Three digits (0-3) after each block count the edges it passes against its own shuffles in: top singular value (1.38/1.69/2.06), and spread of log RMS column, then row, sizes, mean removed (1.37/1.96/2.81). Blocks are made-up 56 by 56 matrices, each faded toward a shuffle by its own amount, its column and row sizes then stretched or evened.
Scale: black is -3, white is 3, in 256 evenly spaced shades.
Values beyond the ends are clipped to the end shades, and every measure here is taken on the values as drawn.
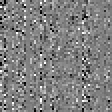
1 3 0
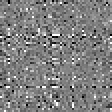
3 2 2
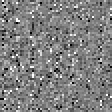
1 2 0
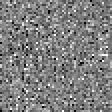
1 2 0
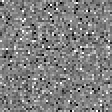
0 0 1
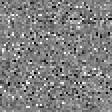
1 0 2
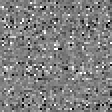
1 1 2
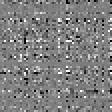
1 3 3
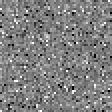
0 1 1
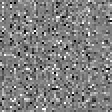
2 2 1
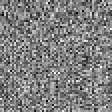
2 0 0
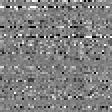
2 0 3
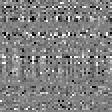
3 0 3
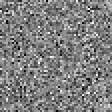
1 1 0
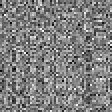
3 0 0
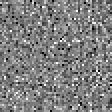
2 0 0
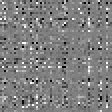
1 3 3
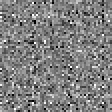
0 2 2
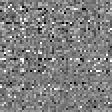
2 1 2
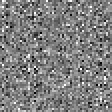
1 2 0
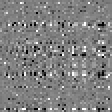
3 2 3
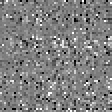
2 1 2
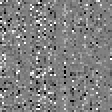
1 3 1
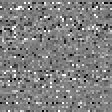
1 0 3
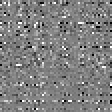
0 2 3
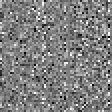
1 3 0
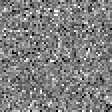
1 0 1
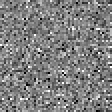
1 1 1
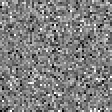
0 1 1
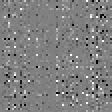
1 3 2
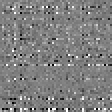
3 1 3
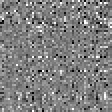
3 2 2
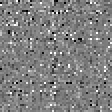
0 1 2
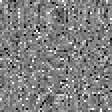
2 0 0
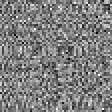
3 0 0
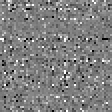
0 1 2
